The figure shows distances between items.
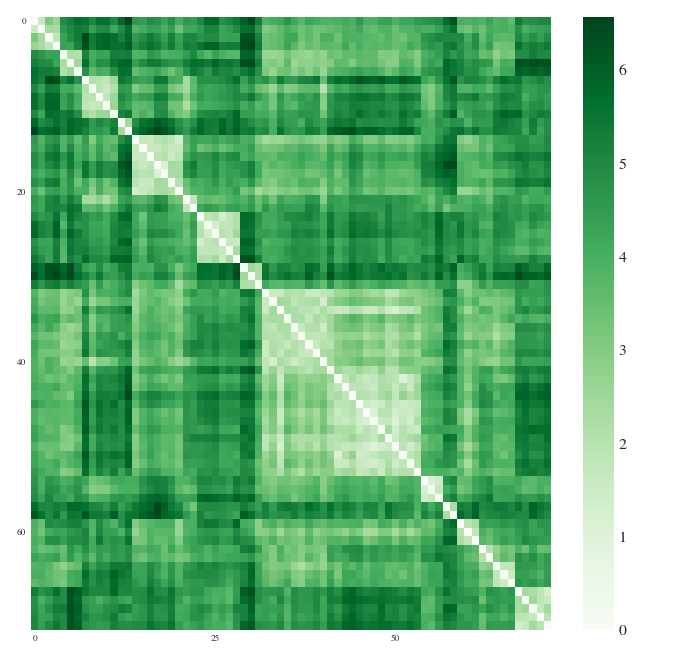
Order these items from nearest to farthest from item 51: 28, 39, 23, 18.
39, 18, 28, 23
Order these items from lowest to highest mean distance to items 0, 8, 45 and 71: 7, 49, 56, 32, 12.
32, 49, 56, 7, 12
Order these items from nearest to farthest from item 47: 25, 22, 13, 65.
65, 22, 25, 13
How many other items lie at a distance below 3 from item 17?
6
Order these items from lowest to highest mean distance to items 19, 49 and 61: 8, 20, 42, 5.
20, 42, 8, 5
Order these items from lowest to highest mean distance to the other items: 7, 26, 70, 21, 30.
21, 26, 70, 7, 30
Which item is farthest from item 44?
13
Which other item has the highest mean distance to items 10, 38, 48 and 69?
30
